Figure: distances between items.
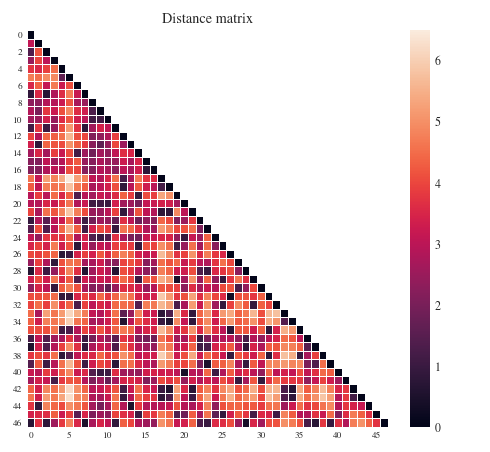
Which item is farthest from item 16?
32
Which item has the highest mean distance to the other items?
5
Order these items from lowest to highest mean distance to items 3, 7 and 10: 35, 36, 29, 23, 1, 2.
36, 2, 23, 1, 29, 35
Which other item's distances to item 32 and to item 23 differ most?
39
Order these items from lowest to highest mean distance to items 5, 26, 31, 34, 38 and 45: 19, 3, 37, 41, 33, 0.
19, 41, 0, 37, 3, 33
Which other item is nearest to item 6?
25
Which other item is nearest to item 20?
40
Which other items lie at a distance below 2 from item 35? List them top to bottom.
4, 5, 26, 31, 38
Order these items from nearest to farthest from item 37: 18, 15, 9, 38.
15, 9, 38, 18
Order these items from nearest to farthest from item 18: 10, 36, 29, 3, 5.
10, 36, 3, 29, 5
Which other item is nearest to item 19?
29
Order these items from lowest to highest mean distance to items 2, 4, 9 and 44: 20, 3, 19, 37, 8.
8, 20, 37, 19, 3
